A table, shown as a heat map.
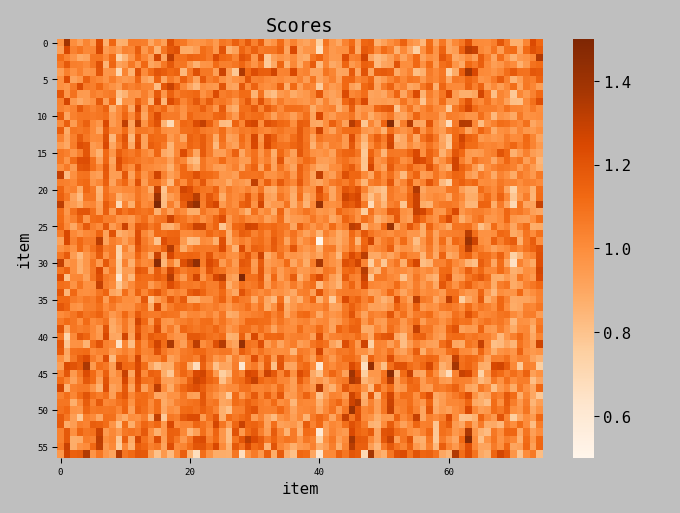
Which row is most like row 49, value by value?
50
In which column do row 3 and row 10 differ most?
40
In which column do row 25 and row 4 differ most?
25
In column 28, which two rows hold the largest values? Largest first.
32, 41
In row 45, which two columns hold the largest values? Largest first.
51, 45
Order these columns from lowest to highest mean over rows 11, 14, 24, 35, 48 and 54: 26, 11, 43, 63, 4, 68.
26, 11, 43, 68, 4, 63
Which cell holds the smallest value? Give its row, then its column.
27, 40
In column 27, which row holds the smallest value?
4
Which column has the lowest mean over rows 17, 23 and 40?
47
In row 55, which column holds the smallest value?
9
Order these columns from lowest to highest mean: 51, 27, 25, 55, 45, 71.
71, 27, 25, 55, 51, 45
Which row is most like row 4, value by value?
28
